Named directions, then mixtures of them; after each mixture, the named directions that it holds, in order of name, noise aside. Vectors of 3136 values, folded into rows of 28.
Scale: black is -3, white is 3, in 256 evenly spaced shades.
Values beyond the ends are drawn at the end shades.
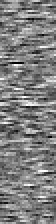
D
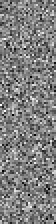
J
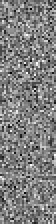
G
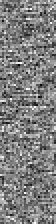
D, G.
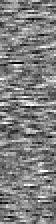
D.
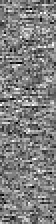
D, G, J.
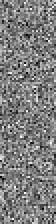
G.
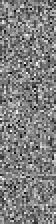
G.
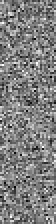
D, G, J.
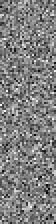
J.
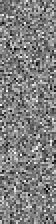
G, J.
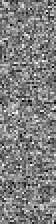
D, G, J.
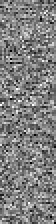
D, G, J.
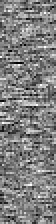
D, G.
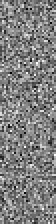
G.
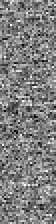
D, G, J.
